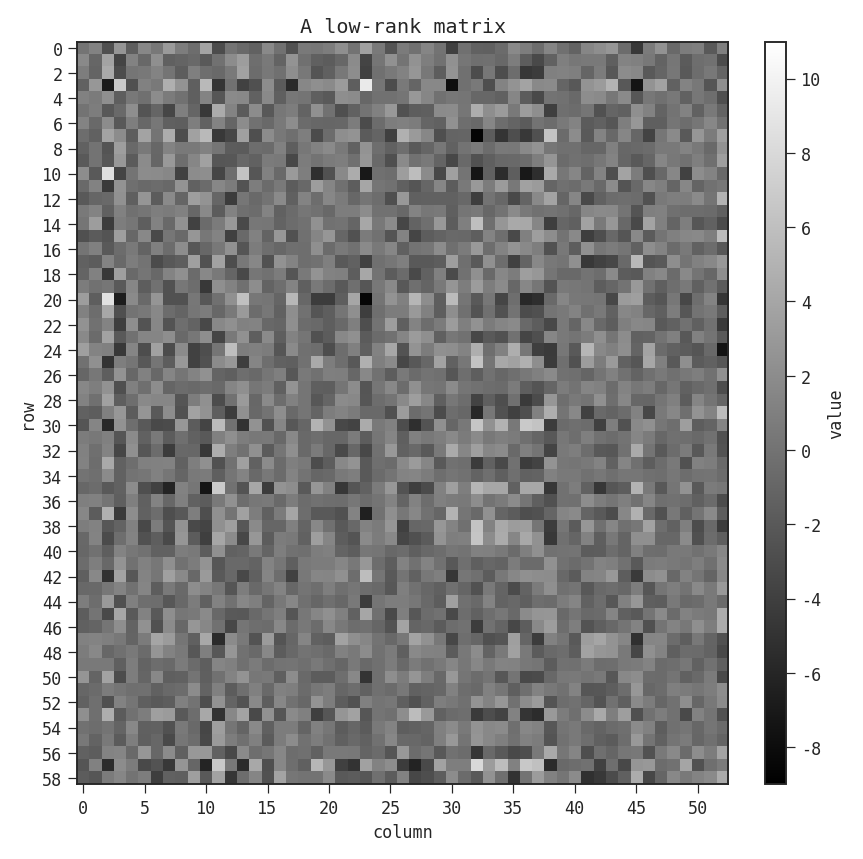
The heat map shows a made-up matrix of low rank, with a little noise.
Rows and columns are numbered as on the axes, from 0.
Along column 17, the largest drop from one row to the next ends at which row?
3
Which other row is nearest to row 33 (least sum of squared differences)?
28
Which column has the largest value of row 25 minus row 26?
32
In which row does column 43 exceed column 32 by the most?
7
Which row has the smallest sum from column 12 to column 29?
58
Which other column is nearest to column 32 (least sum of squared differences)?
34
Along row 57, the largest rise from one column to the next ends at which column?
11
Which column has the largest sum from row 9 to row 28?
27
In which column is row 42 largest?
23
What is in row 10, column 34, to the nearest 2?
-6
